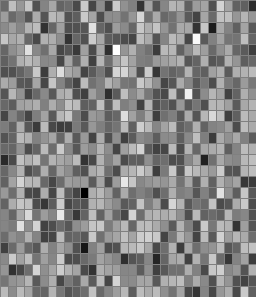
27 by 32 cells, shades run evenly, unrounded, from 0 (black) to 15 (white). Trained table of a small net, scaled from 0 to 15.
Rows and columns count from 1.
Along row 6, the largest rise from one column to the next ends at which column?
13
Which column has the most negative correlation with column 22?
5
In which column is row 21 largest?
3
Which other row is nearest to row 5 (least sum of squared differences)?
26
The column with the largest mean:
28
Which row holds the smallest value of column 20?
24
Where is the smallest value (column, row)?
11, 18
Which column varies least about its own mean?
19
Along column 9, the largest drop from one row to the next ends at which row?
12
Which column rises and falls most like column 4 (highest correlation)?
15
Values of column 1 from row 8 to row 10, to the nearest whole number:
10 5 6
